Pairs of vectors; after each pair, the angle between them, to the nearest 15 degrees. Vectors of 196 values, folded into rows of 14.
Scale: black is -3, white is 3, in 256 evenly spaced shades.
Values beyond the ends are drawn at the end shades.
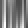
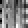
60 degrees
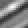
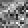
60 degrees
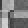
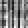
105 degrees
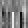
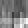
120 degrees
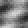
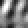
120 degrees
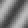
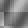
135 degrees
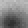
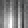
135 degrees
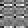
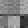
105 degrees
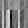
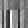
165 degrees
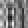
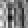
15 degrees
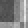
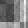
15 degrees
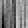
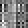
135 degrees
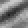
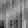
120 degrees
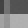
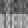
30 degrees
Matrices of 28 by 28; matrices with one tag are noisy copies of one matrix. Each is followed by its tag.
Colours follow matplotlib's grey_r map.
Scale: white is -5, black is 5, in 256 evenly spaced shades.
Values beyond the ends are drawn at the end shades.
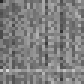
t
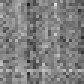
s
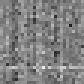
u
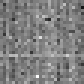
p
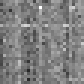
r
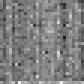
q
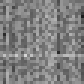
p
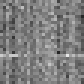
p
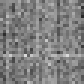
p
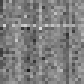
r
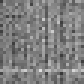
t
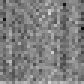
q
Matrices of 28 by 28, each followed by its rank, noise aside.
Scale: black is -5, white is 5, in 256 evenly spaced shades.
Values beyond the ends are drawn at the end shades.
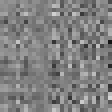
three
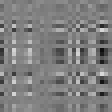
one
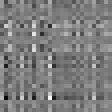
two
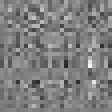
three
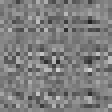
three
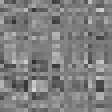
two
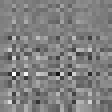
two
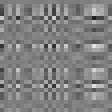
one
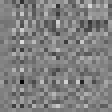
three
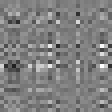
two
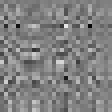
three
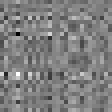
three
